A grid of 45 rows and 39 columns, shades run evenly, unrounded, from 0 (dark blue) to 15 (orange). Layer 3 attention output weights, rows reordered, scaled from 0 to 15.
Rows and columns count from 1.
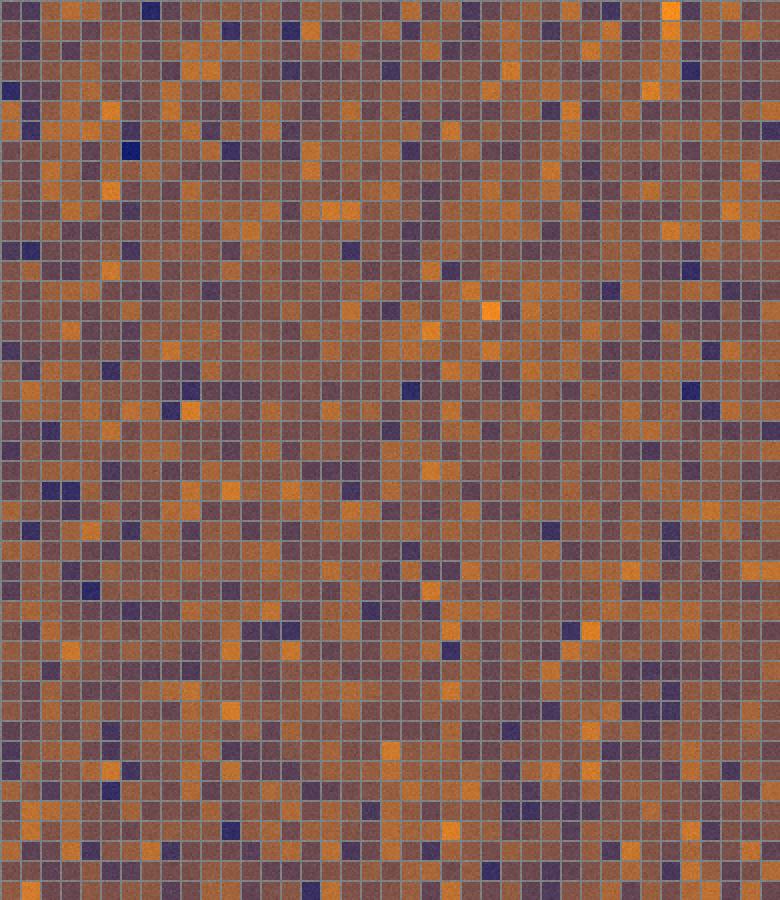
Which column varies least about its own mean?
19
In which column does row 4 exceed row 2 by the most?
10
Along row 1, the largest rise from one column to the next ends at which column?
34
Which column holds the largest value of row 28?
14
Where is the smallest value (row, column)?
8, 7
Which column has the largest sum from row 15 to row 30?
27
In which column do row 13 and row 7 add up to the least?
2
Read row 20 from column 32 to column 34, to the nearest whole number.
7 5 8
